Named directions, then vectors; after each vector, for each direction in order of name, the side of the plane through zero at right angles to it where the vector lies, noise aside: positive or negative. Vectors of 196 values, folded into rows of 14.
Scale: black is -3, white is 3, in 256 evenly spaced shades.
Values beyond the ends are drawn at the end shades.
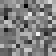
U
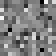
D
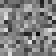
positive, negative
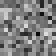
positive, negative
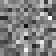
negative, positive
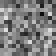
positive, negative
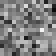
negative, negative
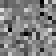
positive, negative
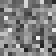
negative, negative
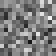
negative, positive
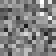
negative, positive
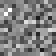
positive, negative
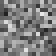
negative, positive
